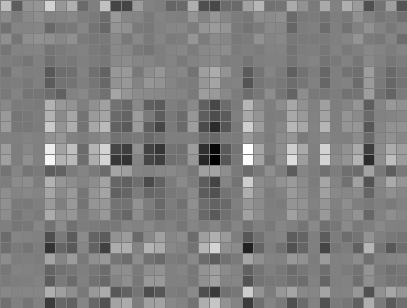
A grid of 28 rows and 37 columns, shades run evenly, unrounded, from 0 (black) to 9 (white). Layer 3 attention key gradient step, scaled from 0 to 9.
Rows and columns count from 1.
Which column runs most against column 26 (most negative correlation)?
14
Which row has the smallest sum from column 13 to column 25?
15
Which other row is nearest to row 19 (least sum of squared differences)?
24
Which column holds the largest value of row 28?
20
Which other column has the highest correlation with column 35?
37
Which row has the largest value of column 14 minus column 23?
23
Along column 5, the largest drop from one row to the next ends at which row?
16
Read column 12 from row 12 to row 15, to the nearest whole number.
3 4 2 2
